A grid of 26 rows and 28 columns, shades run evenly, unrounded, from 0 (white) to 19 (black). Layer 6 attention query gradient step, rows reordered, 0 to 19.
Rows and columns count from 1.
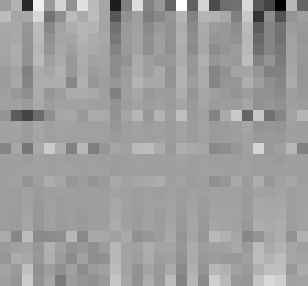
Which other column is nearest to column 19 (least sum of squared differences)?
8
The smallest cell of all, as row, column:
1, 17
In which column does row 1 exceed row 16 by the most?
26
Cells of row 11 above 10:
5
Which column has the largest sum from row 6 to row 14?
3
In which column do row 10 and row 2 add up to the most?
24
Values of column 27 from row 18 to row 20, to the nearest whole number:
7 7 7
